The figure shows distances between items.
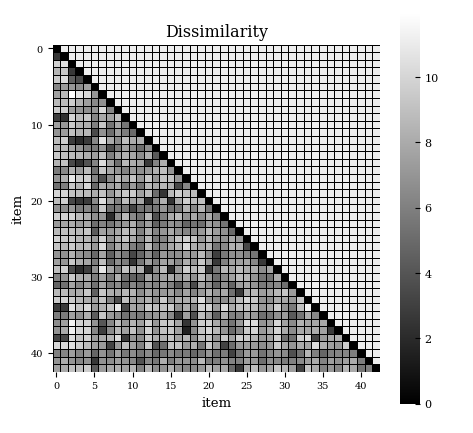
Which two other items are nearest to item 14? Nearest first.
19, 13
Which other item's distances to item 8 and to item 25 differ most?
33
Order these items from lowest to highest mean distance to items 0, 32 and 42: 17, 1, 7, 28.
1, 17, 28, 7
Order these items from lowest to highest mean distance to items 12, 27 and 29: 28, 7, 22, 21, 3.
3, 21, 28, 7, 22
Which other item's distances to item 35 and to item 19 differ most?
16
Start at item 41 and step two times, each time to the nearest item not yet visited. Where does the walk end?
11
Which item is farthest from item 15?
6
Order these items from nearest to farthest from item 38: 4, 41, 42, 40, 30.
30, 40, 41, 42, 4
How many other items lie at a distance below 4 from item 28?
3
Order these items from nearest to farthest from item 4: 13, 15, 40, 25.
15, 13, 40, 25
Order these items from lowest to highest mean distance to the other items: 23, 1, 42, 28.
23, 28, 42, 1
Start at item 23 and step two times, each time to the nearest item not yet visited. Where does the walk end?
31
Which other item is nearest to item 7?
22
